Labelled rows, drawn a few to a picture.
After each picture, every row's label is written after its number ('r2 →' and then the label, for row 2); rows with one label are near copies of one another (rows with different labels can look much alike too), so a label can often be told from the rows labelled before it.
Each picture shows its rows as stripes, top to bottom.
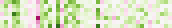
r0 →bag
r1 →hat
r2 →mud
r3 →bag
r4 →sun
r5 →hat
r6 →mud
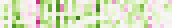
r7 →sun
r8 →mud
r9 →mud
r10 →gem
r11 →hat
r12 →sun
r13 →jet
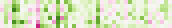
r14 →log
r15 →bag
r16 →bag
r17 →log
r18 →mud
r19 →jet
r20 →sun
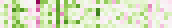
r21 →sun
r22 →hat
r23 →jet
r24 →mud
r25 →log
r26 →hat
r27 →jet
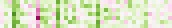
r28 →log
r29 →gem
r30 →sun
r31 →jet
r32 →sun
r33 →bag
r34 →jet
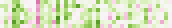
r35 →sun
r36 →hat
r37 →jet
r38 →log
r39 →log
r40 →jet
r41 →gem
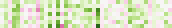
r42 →log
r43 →hat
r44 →gem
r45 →mud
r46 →gem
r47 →log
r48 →mud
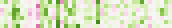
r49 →mud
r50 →sun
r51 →bag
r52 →bag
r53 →jet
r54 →mud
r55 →hat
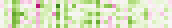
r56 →gem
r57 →sun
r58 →log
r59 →jet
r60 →log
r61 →gem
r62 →log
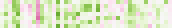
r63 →log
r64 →gem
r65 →gem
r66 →hat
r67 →sun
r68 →gem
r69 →hat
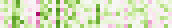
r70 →hat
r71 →bag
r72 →mud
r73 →sun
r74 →bag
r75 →jet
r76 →log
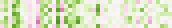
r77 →hat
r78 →bag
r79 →mud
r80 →bag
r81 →hat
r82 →hat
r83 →bag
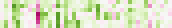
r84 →log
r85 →jet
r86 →gem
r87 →sun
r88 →sun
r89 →hat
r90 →hat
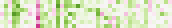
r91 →log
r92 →hat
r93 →jet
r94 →bag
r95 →sun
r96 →log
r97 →sun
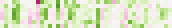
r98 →sun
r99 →hat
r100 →bag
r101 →bag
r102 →bag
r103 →gem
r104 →mud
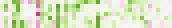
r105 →gem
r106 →hat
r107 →hat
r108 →sun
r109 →mud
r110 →jet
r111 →jet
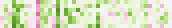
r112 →sun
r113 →jet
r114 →hat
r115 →log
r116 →bag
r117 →bag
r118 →jet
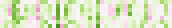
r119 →bag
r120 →log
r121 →log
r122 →log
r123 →jet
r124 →bag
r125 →mud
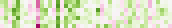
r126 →hat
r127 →hat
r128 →bag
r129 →bag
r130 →hat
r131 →log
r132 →sun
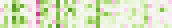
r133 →sun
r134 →jet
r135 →bag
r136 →sun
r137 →jet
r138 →jet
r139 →mud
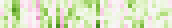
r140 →gem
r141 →gem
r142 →bag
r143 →bag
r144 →hat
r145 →mud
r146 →mud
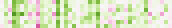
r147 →jet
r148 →log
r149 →log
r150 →jet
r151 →gem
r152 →log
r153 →sun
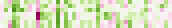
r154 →log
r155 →bag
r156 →jet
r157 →sun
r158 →sun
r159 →log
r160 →log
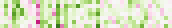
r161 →gem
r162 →hat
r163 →jet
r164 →jet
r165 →log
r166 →sun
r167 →mud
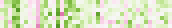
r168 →bag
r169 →bag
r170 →hat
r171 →mud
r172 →bag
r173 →log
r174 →hat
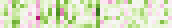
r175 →log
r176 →jet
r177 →mud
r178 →mud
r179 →sun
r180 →bag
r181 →gem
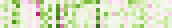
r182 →gem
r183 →hat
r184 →mud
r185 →sun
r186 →mud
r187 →bag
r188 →mud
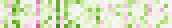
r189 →hat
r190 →log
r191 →jet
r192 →log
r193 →mud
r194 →bag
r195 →hat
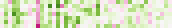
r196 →log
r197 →mud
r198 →gem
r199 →jet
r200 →hat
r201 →hat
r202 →sun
